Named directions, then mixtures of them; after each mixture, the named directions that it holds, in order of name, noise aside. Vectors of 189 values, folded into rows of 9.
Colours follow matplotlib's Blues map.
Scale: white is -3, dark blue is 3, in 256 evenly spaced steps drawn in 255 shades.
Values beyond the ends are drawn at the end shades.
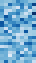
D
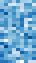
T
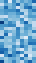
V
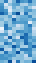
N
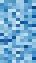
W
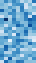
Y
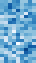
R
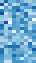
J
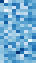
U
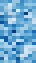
R.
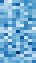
N, U, V.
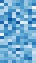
J, W.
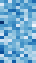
V, W.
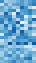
J, R, W.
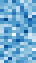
Y.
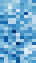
R.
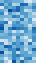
J, N, W.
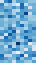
R, U, V.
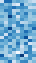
U, V.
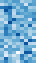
J, R, U.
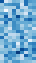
U.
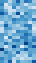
N.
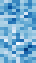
R.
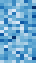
W.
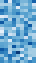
N, V, Y.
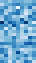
D, V.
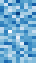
D, N.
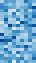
W.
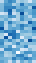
N, U.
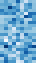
R, T.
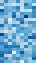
J, T, W.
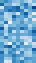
D, J, N.
